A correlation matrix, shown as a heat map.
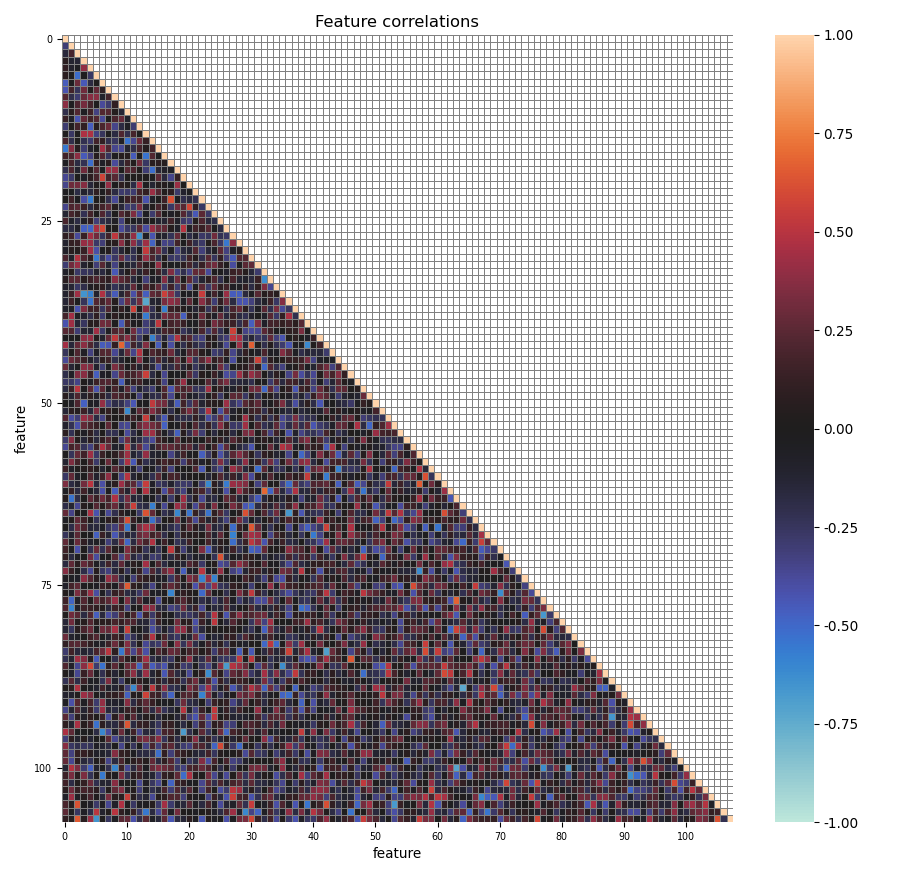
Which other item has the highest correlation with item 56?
75
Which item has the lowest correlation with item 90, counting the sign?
22
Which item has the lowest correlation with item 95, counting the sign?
19
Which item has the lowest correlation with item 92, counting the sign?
101
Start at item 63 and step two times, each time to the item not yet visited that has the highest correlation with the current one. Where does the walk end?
81
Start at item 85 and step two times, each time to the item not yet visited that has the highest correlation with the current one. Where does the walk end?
13
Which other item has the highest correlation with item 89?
69
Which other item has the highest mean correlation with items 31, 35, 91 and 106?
6
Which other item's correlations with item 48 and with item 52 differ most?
87
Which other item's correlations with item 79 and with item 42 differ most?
39
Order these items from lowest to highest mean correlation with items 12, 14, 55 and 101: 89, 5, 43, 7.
5, 7, 43, 89
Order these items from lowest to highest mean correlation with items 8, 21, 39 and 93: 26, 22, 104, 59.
59, 22, 104, 26
